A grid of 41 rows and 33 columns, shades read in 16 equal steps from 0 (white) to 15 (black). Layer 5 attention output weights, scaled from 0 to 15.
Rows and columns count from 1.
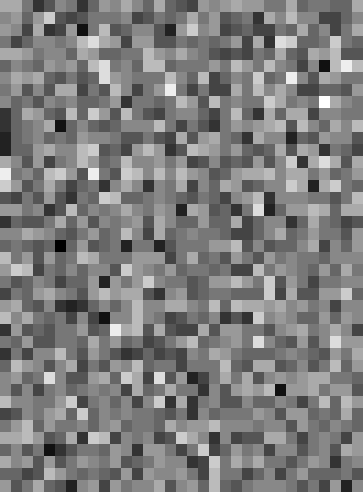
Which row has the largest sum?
21
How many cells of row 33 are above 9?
7
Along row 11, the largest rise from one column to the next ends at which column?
6
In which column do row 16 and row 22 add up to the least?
1
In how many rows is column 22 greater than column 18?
16
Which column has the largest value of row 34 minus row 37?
18
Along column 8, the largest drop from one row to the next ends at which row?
4
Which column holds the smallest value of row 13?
9
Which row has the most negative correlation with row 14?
36
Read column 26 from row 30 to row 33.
8 10 6 14
